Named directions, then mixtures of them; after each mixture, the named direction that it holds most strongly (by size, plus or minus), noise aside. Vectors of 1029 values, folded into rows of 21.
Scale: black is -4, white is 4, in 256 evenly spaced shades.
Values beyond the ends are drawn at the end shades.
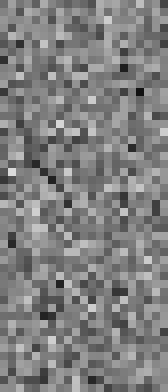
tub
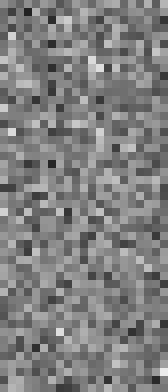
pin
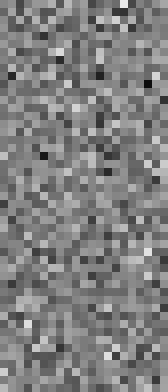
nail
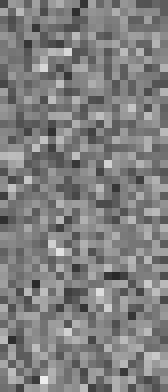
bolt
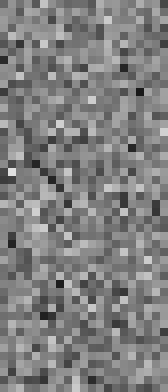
tub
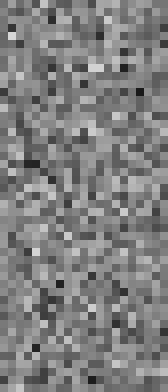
tub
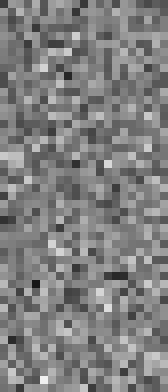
bolt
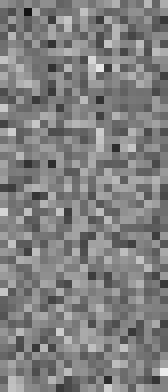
pin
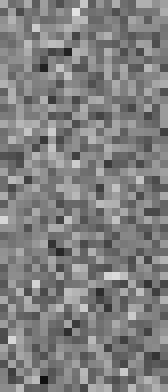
bolt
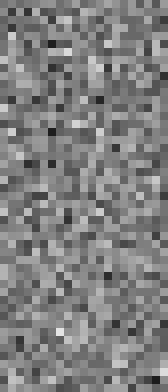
pin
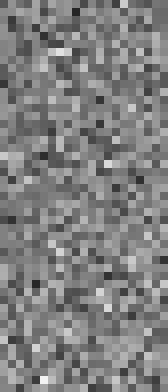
bolt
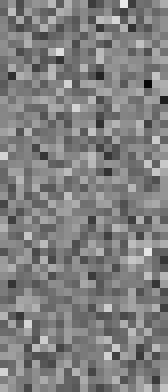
nail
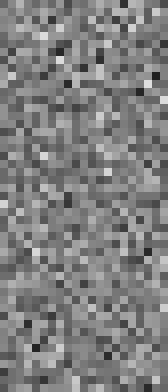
nail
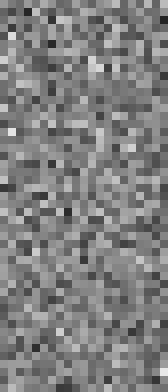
pin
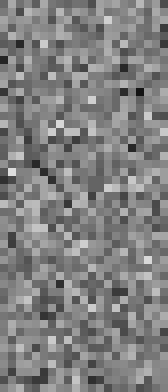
tub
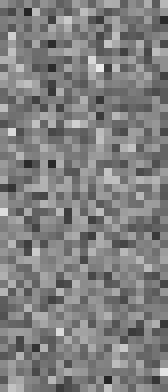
pin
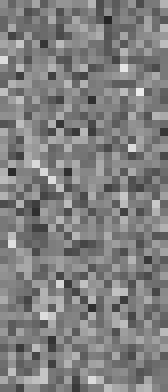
tub
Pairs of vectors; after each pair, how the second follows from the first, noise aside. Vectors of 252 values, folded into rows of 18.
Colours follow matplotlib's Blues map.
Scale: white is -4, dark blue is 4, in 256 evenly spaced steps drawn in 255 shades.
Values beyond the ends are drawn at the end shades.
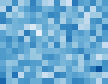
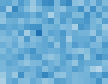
negated, shrunk.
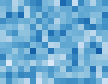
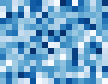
scaled up.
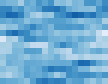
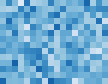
shuffled.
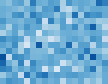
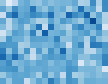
shuffled.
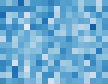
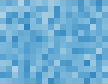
negated, shrunk.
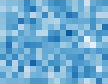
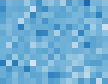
negated, partly zeroed.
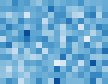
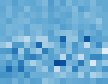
negated, partly zeroed.
